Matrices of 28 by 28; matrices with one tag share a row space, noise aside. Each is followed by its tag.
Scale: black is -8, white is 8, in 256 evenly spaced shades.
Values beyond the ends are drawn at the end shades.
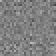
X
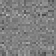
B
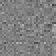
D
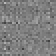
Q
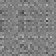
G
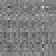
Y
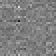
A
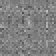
G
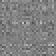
B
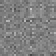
X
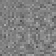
D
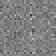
X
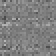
Q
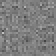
B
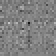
G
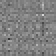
Y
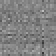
Y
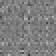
G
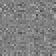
D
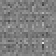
Y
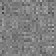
B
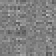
A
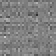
Q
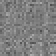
X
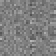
X
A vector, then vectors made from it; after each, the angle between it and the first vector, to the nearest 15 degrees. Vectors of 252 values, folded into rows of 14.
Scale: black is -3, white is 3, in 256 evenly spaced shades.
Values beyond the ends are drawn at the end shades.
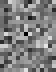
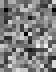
30 degrees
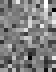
75 degrees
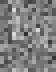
45 degrees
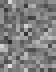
45 degrees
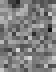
105 degrees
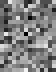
15 degrees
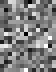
15 degrees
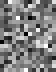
15 degrees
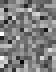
75 degrees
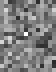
150 degrees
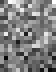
60 degrees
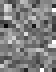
120 degrees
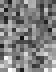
90 degrees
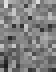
60 degrees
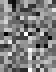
150 degrees
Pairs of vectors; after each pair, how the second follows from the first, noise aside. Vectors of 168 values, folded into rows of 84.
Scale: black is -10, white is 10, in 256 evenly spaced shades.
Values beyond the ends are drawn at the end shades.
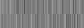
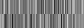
wrapped around, scaled up.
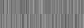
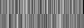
wrapped around, scaled up.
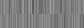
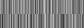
wrapped around, scaled up.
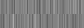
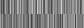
wrapped around, scaled up.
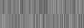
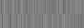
wrapped around, negated, shrunk.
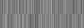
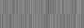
reversed, shrunk.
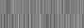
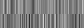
wrapped around, scaled up.
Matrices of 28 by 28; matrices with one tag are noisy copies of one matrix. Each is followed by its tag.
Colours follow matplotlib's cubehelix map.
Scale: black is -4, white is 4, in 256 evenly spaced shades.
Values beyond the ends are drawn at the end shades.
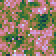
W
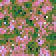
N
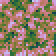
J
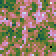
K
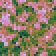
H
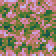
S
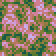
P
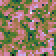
J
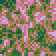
K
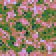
S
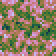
S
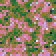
N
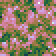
P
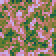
J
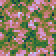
J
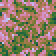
H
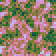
N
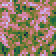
H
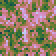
K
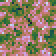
N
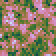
P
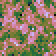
P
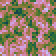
N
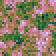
W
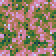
J
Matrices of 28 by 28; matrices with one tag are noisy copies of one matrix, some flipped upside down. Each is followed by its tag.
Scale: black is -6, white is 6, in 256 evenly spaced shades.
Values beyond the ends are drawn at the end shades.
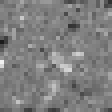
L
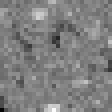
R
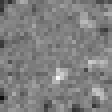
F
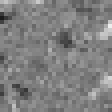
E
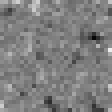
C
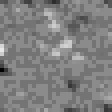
L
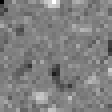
R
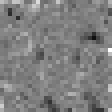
C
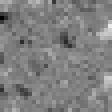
E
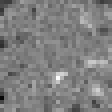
F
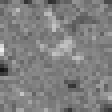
L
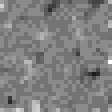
C
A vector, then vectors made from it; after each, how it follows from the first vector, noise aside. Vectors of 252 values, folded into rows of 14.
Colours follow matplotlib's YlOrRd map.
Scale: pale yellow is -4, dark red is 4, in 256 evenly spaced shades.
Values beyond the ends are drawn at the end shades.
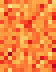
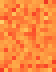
reversed, negated, shrunk.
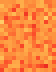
reversed, negated, shrunk.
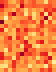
reversed.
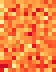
reversed, negated.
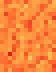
shrunk.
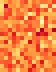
wrapped around, negated.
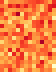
negated.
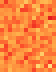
wrapped around, negated, shrunk.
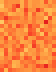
reversed, negated, shrunk.
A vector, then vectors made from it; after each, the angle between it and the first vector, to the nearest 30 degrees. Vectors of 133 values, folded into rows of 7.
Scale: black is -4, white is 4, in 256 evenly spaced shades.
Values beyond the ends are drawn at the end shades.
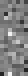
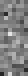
30 degrees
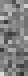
90 degrees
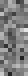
120 degrees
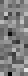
150 degrees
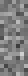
90 degrees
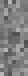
120 degrees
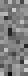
150 degrees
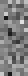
150 degrees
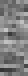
120 degrees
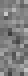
150 degrees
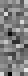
150 degrees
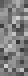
90 degrees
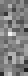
30 degrees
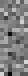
150 degrees
